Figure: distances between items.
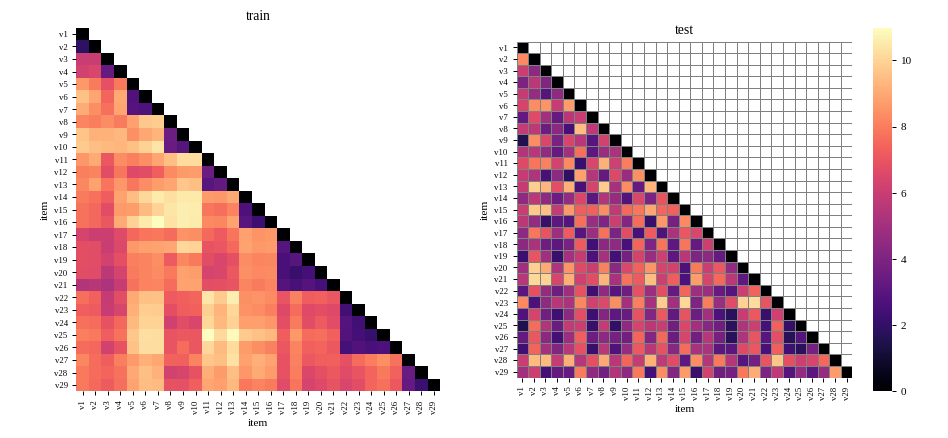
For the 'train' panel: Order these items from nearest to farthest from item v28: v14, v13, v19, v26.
v19, v26, v14, v13
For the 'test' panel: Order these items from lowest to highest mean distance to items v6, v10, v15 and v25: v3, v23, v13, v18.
v18, v13, v3, v23
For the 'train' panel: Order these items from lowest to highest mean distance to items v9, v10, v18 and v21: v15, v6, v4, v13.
v4, v13, v6, v15
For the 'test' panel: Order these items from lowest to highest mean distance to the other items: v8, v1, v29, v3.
v1, v29, v3, v8
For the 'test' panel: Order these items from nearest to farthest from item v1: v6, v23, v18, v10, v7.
v7, v18, v10, v6, v23
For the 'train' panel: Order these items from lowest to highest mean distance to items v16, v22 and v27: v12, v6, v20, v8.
v20, v8, v12, v6
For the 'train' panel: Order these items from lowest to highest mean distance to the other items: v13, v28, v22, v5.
v22, v28, v5, v13
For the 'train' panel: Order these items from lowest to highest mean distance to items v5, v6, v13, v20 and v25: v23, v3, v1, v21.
v21, v3, v23, v1
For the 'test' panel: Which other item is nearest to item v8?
v5
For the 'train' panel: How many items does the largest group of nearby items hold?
5
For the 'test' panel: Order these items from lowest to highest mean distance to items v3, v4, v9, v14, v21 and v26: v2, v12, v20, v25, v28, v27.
v25, v27, v12, v20, v28, v2
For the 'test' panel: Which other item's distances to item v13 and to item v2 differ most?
v23
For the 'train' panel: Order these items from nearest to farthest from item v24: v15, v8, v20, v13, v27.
v8, v20, v27, v15, v13
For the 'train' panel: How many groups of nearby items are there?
9
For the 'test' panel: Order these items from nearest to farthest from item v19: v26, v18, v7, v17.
v26, v7, v18, v17
